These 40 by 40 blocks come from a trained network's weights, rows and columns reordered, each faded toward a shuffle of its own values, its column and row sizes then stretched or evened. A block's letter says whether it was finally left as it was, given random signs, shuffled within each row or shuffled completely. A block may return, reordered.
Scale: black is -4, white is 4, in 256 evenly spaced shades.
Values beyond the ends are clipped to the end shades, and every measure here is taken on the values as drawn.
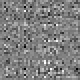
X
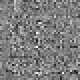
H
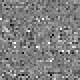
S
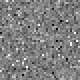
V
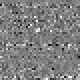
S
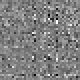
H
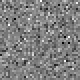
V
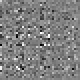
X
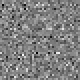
S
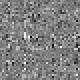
H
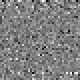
S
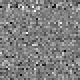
S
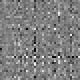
X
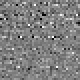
S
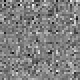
H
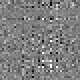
H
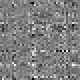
X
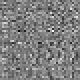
X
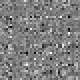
X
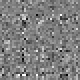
X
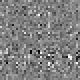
H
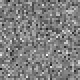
V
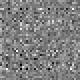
H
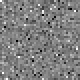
V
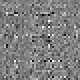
X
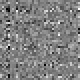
H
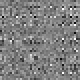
X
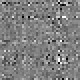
X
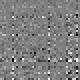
X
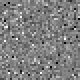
V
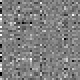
X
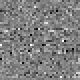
S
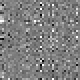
X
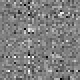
H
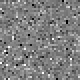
V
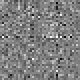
X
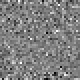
S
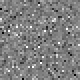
V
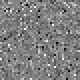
V
